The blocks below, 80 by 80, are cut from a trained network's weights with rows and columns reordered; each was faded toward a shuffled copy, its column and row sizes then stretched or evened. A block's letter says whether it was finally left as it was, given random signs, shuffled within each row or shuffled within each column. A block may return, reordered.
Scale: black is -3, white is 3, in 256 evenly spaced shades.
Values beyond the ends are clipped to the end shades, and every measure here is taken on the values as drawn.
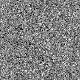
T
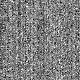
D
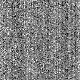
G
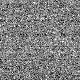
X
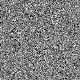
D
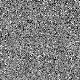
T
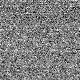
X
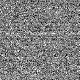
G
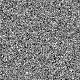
D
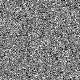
X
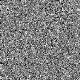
T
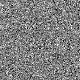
T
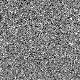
X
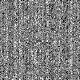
G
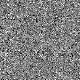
T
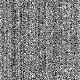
G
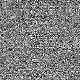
G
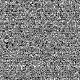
G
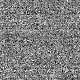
X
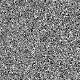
D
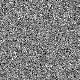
X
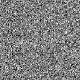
G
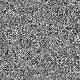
T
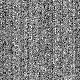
D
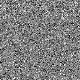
T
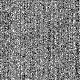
D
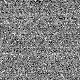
X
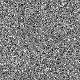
X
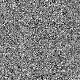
T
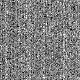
G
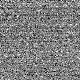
X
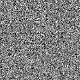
T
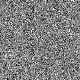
T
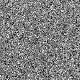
D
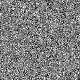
D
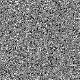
T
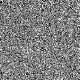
T
